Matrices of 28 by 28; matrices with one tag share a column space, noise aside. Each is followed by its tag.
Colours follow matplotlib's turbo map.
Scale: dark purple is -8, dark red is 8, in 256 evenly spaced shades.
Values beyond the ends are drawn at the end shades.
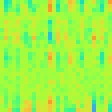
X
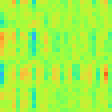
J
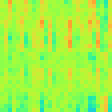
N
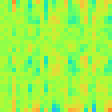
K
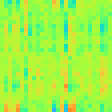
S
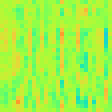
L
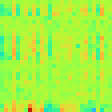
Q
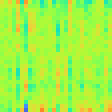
S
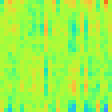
S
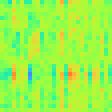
J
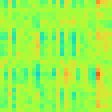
J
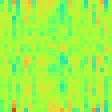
K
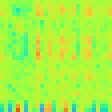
Q
